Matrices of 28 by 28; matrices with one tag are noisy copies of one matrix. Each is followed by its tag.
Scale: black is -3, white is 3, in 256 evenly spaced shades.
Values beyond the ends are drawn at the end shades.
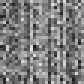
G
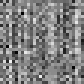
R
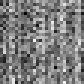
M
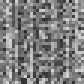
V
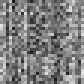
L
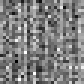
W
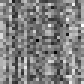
L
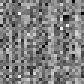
R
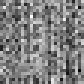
G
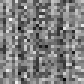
V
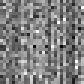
G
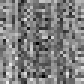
V
